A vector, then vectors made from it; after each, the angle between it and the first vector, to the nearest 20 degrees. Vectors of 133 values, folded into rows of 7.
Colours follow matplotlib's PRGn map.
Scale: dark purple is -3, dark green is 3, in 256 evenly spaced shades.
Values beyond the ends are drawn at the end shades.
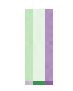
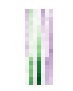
60 degrees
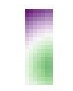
100 degrees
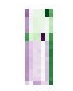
120 degrees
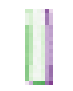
20 degrees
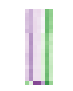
160 degrees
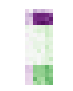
100 degrees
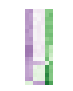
160 degrees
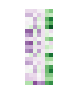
140 degrees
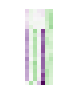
120 degrees
